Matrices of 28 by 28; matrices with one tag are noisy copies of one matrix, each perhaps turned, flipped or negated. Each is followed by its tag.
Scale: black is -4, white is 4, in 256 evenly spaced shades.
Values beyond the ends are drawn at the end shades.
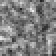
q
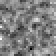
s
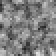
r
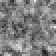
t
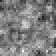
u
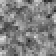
r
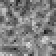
q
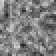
q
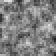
r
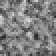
s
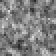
t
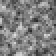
s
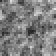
u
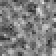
q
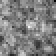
u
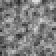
s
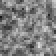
q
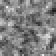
t
